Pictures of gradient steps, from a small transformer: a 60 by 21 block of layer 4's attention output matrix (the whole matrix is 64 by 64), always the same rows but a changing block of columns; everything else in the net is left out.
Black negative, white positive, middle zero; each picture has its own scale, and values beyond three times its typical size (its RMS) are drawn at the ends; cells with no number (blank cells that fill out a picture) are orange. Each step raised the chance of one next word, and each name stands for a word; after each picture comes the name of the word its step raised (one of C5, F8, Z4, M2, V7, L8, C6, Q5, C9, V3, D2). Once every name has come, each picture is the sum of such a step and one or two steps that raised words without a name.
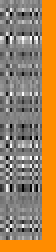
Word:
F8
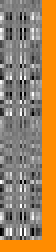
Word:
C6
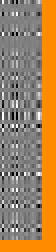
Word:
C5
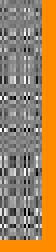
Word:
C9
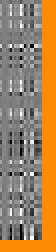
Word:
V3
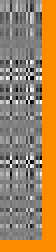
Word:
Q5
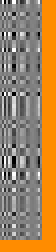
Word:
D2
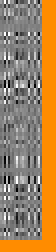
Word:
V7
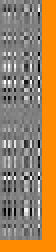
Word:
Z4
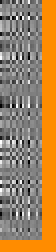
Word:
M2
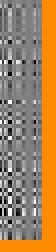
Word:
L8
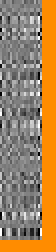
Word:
C6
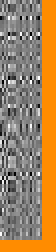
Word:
Z4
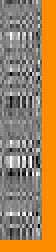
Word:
D2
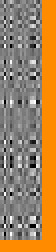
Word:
V7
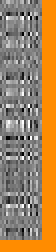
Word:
L8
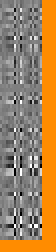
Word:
C9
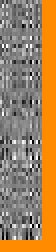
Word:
V3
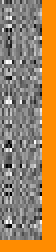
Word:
Z4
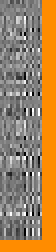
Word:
D2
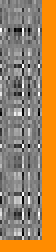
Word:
C6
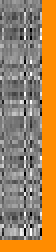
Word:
C6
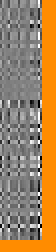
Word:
C5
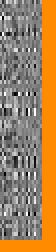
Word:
D2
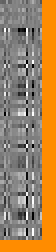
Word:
C6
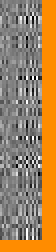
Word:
Q5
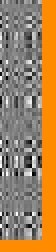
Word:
D2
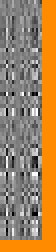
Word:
D2
